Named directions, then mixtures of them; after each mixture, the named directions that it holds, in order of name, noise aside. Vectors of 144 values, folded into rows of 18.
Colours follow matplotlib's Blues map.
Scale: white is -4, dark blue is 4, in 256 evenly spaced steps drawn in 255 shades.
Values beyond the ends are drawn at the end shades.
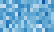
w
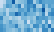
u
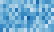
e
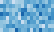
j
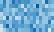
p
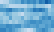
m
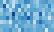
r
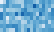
j, u.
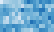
j, m, u.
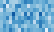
r.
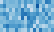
e, j, p.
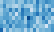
e.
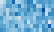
u.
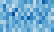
e, r, w.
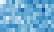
j, m, u.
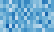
p, r, w.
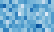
w.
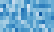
j, r.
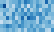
e, p, r.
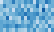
e, p, u.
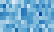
j, r.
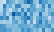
r, u.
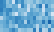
u.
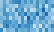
e, p, w.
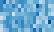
p, r, u.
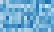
e, m, p.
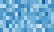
w.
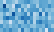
r.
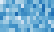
j, u.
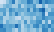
m, u.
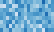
w.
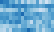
m.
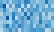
p, r.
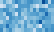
m, w.
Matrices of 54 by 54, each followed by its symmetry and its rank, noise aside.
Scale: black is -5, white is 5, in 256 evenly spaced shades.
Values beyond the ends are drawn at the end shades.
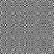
symmetric, rank two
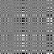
no symmetry, rank one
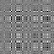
symmetric, rank one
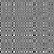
no symmetry, rank one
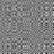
antisymmetric, rank two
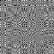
symmetric, rank three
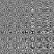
no symmetry, rank three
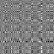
antisymmetric, rank two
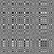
symmetric, rank one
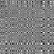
no symmetry, rank two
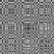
symmetric, rank two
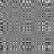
antisymmetric, rank two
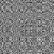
symmetric, rank three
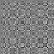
symmetric, rank two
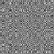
no symmetry, rank three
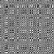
symmetric, rank two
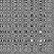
symmetric, rank two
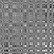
symmetric, rank two
